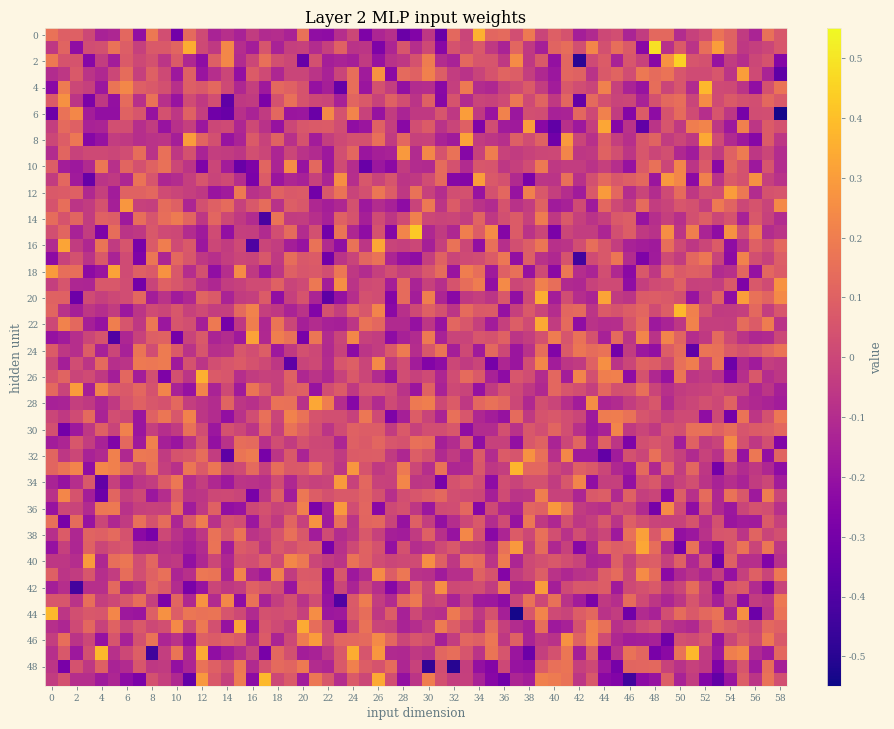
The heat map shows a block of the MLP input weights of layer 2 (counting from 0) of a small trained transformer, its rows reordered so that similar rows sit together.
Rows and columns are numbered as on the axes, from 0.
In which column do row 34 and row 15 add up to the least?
4
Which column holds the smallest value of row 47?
8
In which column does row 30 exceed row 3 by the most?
58
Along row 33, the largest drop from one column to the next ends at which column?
3
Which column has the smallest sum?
22
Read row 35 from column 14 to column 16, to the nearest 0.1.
0 0 -0.3
